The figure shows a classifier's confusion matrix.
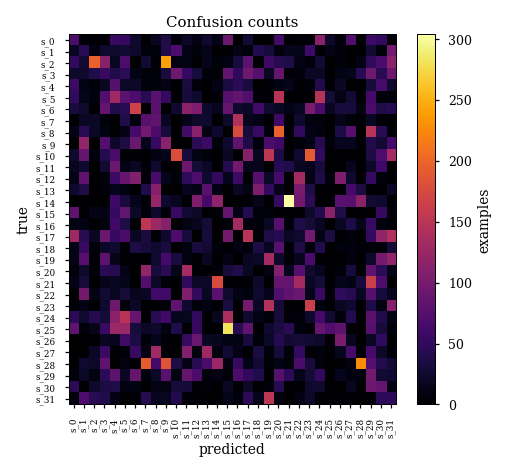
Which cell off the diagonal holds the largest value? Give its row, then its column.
s_14, s_21
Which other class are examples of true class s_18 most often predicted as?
s_20
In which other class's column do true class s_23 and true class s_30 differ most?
s_19
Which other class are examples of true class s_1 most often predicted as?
s_31
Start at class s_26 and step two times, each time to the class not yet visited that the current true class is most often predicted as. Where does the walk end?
s_22
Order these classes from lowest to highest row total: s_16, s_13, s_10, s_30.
s_30, s_13, s_16, s_10
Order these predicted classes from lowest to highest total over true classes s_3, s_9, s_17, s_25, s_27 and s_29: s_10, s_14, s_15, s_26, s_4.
s_14, s_26, s_10, s_4, s_15
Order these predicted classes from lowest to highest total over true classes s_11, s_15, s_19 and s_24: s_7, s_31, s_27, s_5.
s_7, s_27, s_31, s_5
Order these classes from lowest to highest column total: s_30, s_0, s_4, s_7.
s_0, s_7, s_30, s_4
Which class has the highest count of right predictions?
s_28
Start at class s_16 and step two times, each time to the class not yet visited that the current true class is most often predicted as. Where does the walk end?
s_8
